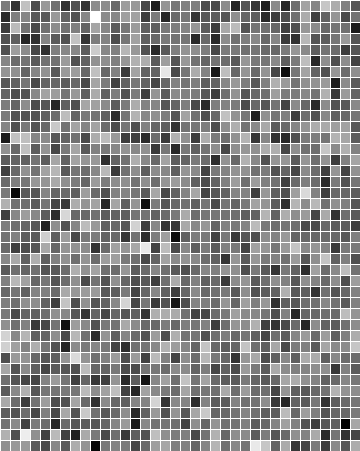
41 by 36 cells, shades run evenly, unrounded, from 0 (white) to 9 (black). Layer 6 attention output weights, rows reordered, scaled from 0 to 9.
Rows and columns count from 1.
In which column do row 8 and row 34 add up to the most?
34
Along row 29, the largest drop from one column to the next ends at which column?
16
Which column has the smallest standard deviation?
19
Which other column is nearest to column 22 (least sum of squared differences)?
4
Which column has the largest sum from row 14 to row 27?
18
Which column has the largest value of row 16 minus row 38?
21
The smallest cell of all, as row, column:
2, 10
